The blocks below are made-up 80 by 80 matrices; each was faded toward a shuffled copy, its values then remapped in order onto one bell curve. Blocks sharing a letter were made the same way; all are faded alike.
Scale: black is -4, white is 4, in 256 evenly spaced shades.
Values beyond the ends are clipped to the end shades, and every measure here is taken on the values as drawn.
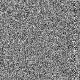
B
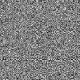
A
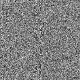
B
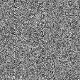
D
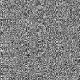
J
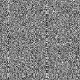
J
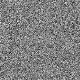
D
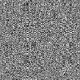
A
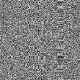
J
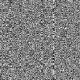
J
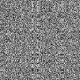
J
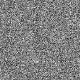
D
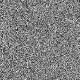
B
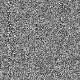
D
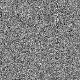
D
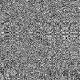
A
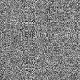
J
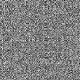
A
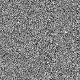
B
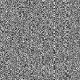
J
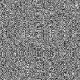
J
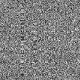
A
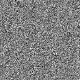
D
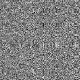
J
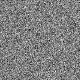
B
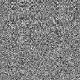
A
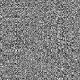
J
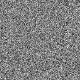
B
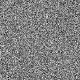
D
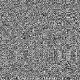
A
